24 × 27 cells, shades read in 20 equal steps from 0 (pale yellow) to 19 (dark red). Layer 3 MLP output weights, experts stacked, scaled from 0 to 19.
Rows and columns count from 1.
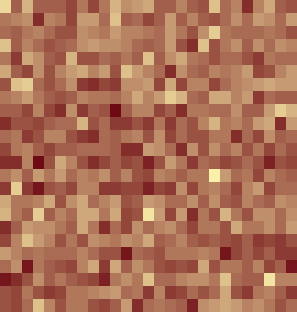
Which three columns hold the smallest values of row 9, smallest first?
26, 27, 25
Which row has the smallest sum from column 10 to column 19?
8
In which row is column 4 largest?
13
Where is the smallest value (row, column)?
14, 20
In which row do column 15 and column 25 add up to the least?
22
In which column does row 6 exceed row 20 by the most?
16
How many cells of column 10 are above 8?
20
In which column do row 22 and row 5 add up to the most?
2
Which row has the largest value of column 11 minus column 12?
6
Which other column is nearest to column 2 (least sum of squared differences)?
23
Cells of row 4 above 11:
8
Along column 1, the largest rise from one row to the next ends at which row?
18
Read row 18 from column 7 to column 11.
12 6 10 16 11
